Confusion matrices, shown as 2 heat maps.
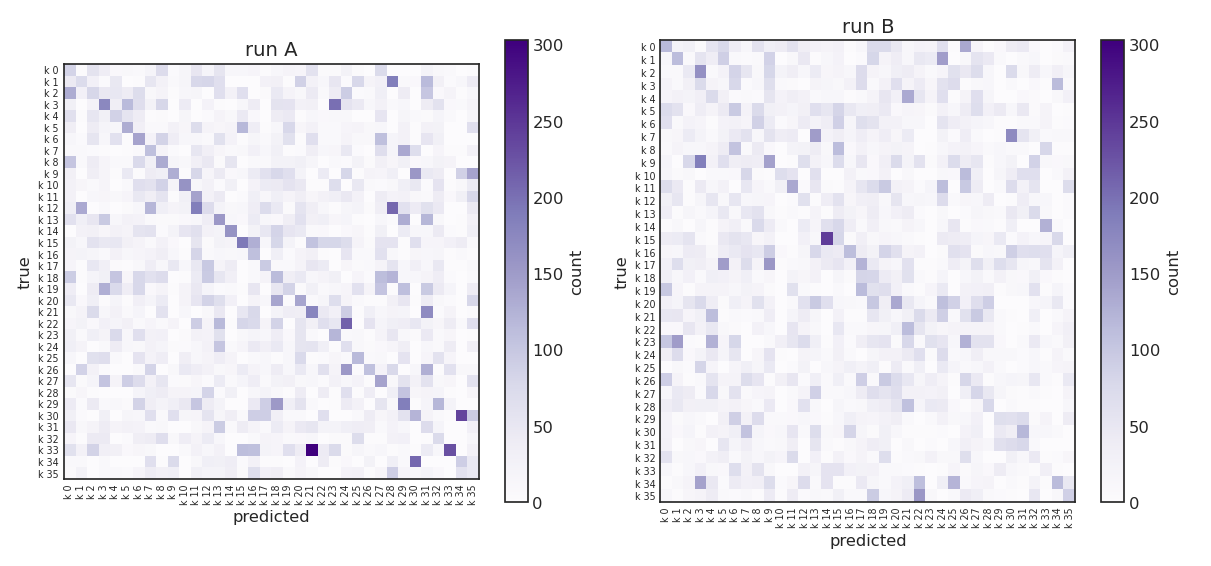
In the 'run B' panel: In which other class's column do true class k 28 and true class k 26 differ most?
k 17
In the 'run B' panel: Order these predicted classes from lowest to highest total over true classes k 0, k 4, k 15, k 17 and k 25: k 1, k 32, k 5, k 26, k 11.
k 32, k 11, k 1, k 26, k 5
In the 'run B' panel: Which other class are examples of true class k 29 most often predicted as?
k 6
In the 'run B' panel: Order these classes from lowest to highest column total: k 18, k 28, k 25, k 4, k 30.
k 28, k 25, k 30, k 4, k 18
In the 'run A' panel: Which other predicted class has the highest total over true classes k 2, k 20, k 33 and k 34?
k 21
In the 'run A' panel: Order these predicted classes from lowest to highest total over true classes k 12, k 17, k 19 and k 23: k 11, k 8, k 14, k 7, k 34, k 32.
k 34, k 14, k 8, k 32, k 7, k 11
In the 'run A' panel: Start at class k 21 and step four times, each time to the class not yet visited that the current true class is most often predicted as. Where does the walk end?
k 18
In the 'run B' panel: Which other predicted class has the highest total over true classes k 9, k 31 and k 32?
k 3
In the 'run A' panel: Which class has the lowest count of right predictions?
k 28
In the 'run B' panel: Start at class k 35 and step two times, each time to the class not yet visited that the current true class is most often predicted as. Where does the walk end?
k 21
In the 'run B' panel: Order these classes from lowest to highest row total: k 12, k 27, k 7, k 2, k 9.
k 12, k 27, k 7, k 2, k 9
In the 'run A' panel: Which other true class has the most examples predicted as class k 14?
k 8
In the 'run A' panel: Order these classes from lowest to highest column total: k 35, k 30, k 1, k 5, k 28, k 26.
k 26, k 1, k 5, k 30, k 35, k 28
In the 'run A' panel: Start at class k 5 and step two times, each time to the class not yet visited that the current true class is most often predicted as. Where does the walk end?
k 16
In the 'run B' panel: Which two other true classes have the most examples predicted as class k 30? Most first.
k 7, k 16
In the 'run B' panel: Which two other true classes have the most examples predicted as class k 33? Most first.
k 14, k 8
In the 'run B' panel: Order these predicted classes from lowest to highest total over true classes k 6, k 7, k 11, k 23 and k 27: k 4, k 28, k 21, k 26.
k 28, k 21, k 4, k 26
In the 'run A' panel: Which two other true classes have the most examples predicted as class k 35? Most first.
k 9, k 30
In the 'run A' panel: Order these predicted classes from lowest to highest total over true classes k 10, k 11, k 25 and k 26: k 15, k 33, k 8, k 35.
k 15, k 33, k 35, k 8
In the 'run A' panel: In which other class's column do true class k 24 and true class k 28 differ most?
k 13
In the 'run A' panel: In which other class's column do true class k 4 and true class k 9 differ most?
k 30
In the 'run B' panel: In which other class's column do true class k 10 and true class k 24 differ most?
k 26
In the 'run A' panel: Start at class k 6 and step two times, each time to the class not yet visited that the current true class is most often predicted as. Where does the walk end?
k 3
